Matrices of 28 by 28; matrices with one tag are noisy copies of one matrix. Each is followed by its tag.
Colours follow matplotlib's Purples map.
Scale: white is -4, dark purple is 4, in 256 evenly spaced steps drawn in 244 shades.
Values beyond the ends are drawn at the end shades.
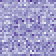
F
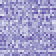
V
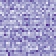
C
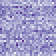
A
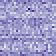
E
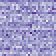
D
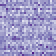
V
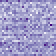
F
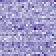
F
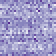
E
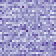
F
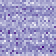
A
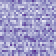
C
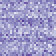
E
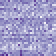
E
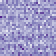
V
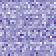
C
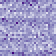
E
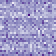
E
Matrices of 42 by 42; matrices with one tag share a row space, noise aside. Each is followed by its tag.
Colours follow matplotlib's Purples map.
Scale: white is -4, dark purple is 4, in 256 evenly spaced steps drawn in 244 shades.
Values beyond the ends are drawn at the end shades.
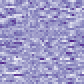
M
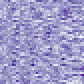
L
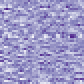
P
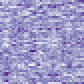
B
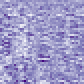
P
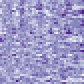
L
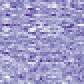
B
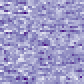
P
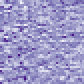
P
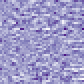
L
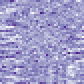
M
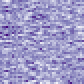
B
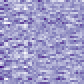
P
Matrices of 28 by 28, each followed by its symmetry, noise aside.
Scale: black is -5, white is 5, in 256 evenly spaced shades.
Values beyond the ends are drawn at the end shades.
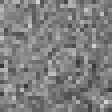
symmetric.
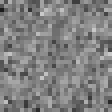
same after a half turn.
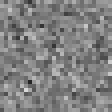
symmetric across the other diagonal.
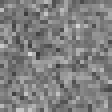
no symmetry.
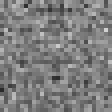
mirrored left to right.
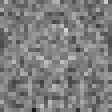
mirrored left to right.
